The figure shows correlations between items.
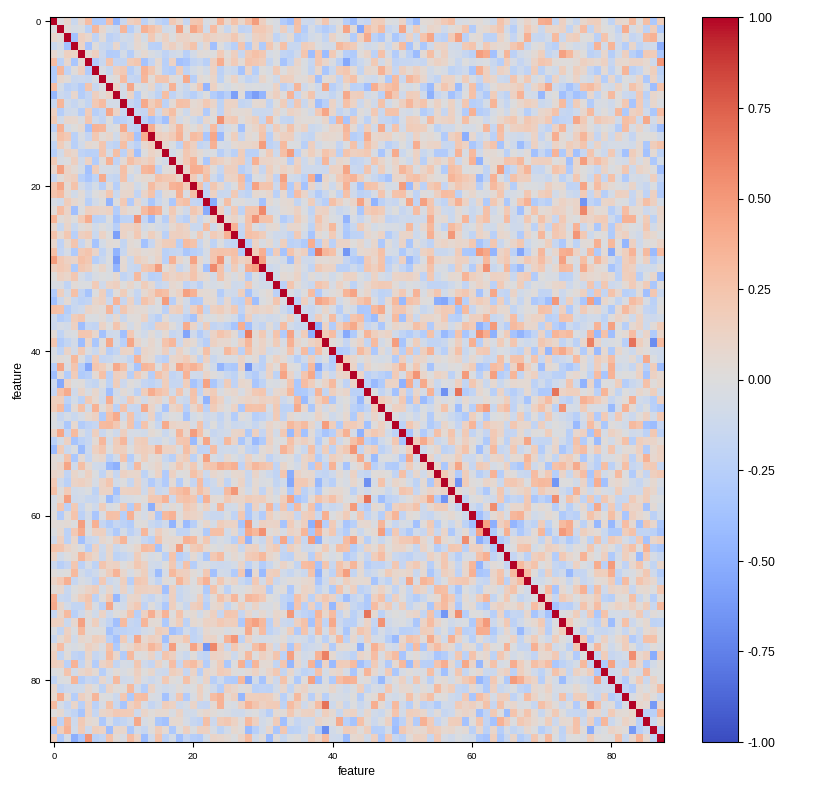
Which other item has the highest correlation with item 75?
26
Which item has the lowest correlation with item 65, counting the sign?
84
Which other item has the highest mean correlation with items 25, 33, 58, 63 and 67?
19
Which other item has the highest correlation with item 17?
76
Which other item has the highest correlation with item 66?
80
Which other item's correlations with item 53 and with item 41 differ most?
3
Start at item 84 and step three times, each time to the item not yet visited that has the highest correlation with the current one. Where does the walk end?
24
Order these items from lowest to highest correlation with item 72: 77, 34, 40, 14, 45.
77, 40, 14, 34, 45
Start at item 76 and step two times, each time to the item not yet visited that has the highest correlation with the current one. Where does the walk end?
30
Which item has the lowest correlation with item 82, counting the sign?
27
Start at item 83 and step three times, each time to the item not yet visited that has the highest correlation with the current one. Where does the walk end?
34
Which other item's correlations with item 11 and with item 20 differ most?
1
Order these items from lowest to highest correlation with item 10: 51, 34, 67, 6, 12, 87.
12, 34, 87, 67, 6, 51
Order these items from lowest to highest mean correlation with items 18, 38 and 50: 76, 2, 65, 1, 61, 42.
65, 2, 76, 42, 61, 1
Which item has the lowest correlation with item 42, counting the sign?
28
